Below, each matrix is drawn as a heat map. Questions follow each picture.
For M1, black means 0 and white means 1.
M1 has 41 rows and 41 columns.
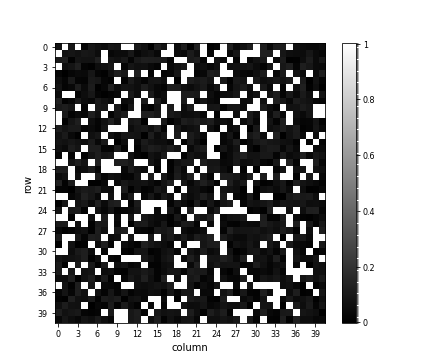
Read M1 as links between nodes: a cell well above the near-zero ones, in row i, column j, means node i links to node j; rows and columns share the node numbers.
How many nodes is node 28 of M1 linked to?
12
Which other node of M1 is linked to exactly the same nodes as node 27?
node 14
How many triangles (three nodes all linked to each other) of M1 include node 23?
1
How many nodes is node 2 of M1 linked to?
7
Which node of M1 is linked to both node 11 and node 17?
node 0
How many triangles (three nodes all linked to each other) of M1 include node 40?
5
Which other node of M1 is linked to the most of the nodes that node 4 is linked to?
node 35
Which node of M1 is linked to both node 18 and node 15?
node 38
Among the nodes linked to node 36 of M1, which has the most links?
node 24
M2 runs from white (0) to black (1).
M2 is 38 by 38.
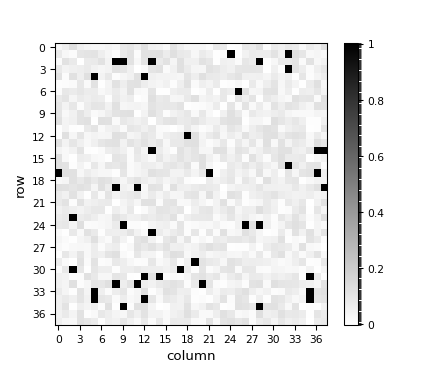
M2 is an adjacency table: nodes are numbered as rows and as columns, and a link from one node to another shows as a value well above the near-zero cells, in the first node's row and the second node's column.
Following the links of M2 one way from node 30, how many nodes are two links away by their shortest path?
7
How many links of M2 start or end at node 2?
6
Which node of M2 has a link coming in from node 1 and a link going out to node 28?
node 24
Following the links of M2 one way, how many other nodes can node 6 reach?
2
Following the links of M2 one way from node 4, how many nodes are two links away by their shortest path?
1
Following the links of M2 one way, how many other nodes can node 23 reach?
5
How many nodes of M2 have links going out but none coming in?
11
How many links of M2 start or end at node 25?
2
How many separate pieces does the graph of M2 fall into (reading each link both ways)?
6
